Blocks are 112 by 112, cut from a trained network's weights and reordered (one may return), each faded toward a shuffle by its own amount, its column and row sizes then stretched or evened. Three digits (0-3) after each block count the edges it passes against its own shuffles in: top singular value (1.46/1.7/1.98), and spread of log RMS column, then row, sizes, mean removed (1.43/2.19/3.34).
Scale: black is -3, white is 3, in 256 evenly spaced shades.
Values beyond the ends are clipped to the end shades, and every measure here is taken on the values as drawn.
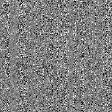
0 3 1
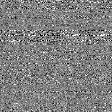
1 0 3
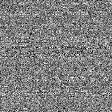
2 0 2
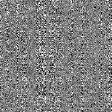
2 3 0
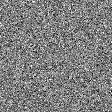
0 0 0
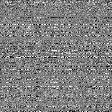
3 1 3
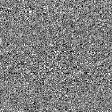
0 1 2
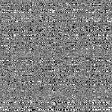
3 2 3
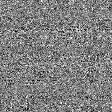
0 0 2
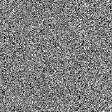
0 2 0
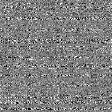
0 1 3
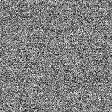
2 0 0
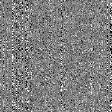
0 3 1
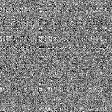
3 1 2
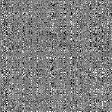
2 3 2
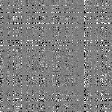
2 3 3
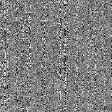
0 3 0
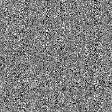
0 2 1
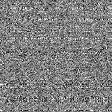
3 0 2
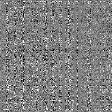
2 3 2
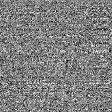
2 0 2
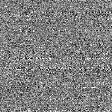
2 1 2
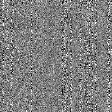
1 3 0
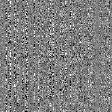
1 3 1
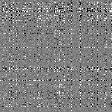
1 3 3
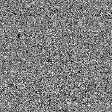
0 1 2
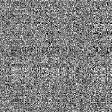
3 2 1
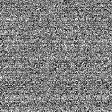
3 1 1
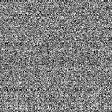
3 1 1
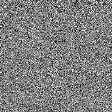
0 2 1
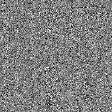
0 2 1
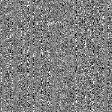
1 3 0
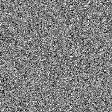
1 1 0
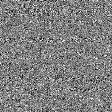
0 0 2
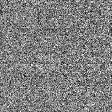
1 1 0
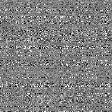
0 2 3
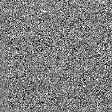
1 2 1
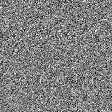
1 0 1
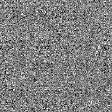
1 2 1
